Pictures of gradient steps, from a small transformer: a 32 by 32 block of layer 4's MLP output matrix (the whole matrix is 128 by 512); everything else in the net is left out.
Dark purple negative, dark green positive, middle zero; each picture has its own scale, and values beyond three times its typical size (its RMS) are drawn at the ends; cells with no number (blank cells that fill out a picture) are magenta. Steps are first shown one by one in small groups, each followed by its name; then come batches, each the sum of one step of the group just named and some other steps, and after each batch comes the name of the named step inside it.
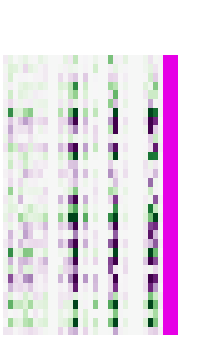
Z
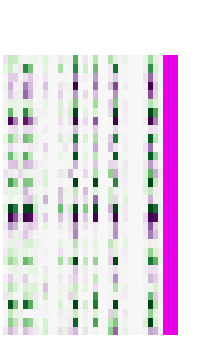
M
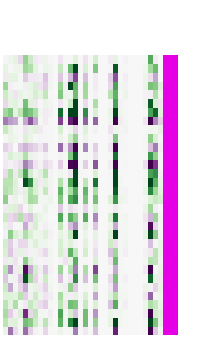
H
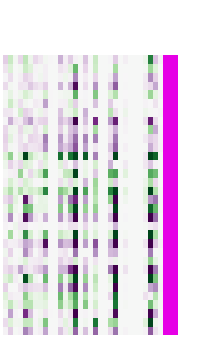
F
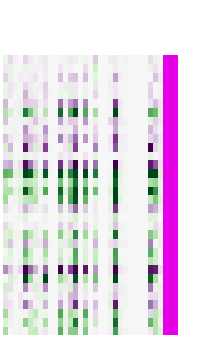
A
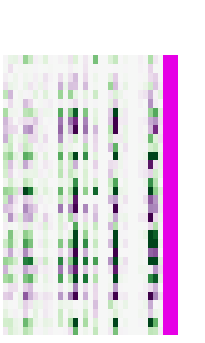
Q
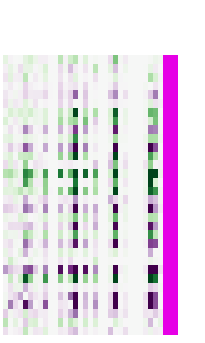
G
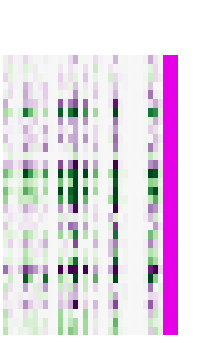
A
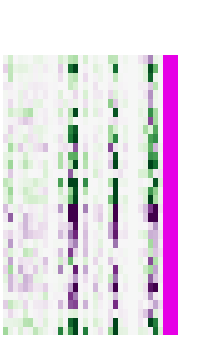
Z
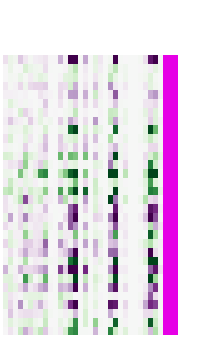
F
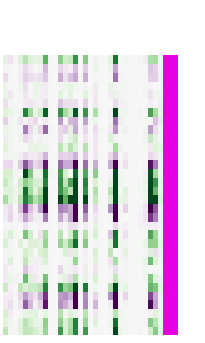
A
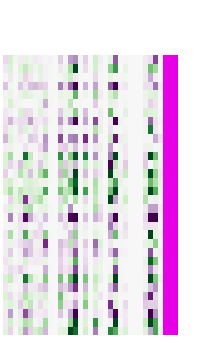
F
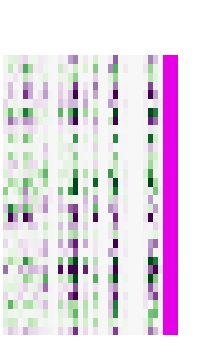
M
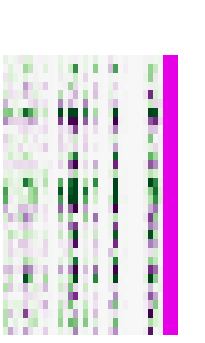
H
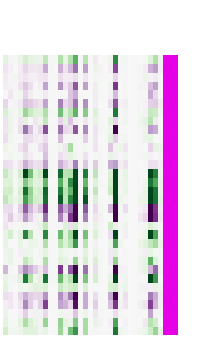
A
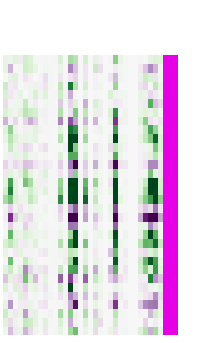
H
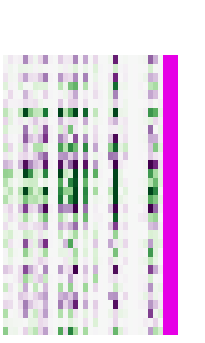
A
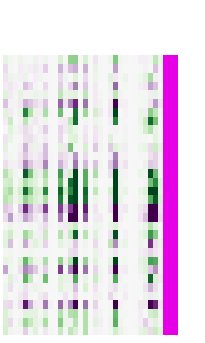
A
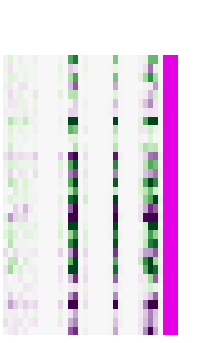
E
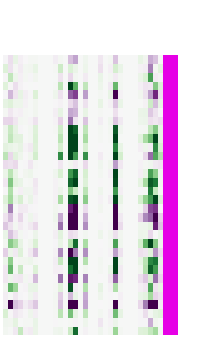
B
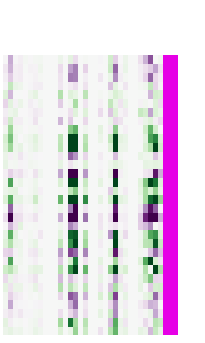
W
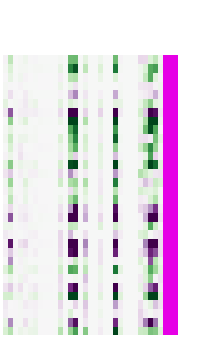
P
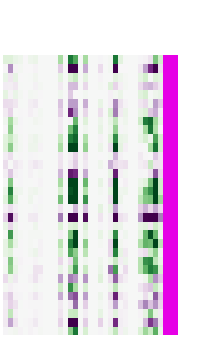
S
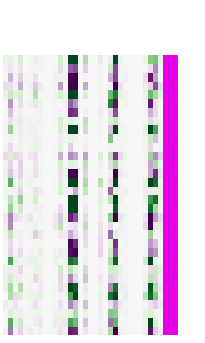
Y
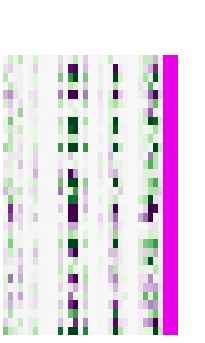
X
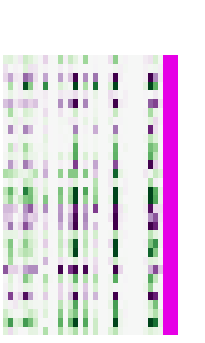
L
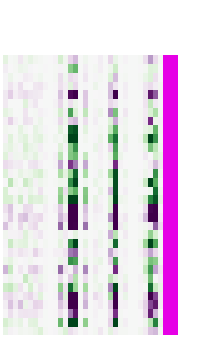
B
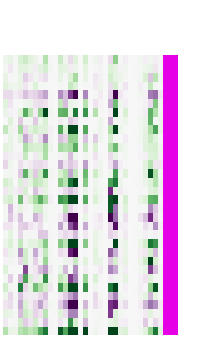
X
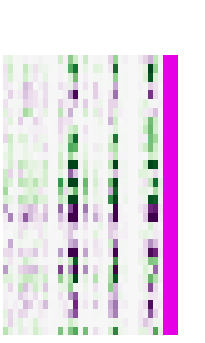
P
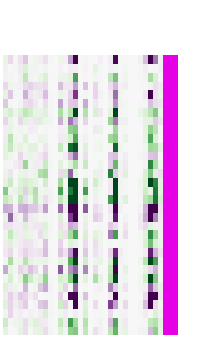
W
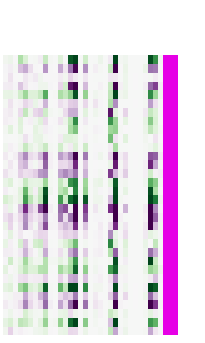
Y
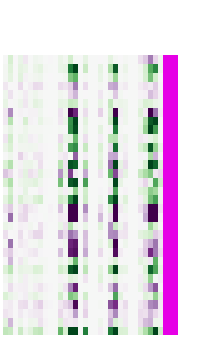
P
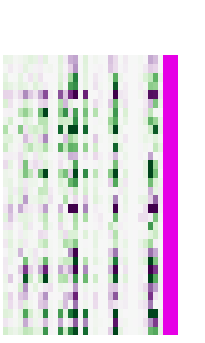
X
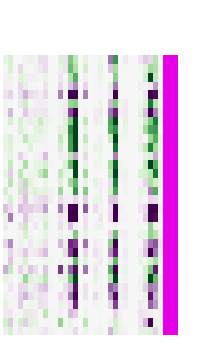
P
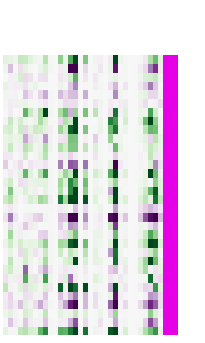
S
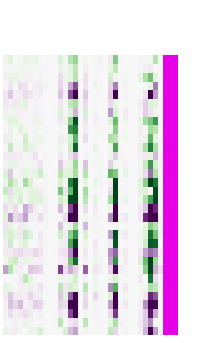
E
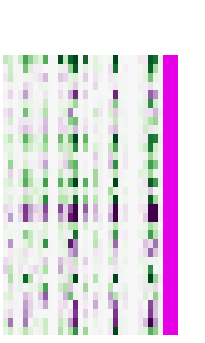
P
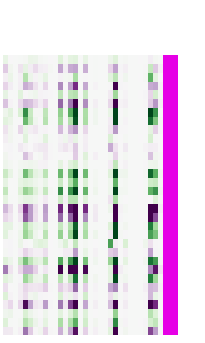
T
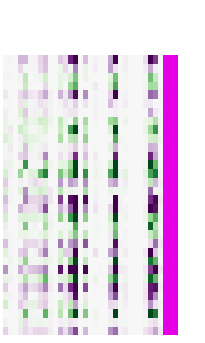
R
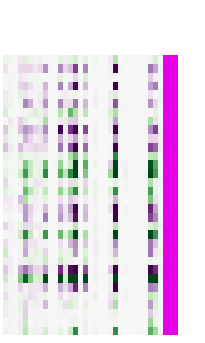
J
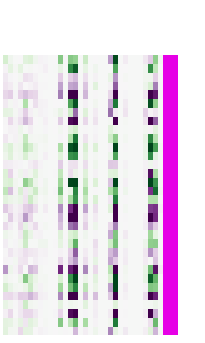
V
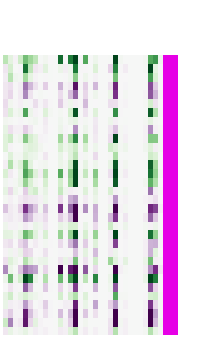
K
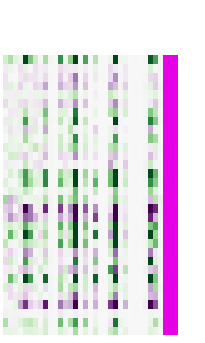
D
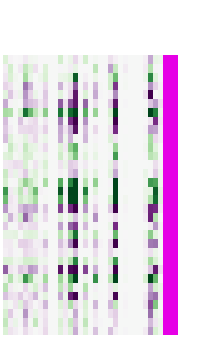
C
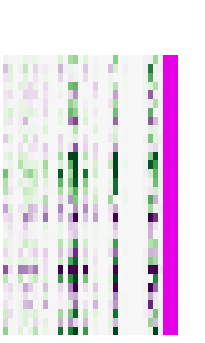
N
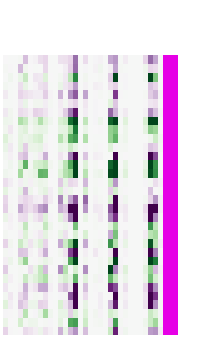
R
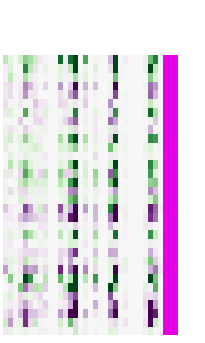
K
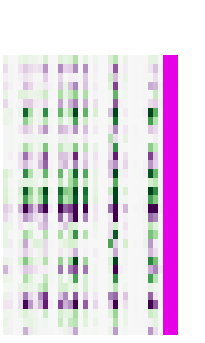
T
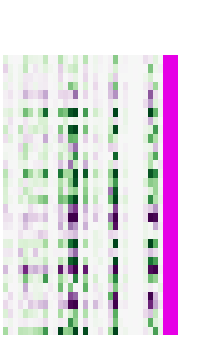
N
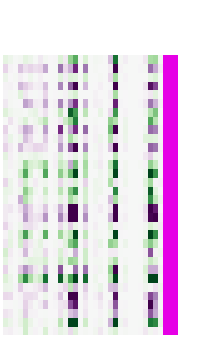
J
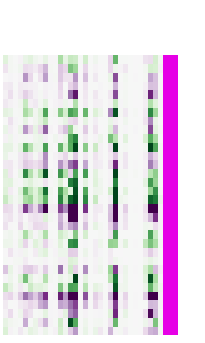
V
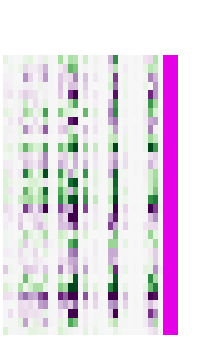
V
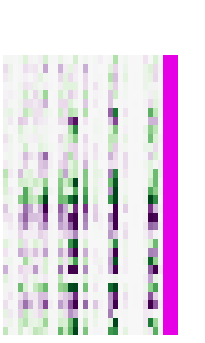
N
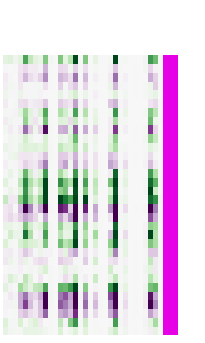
D
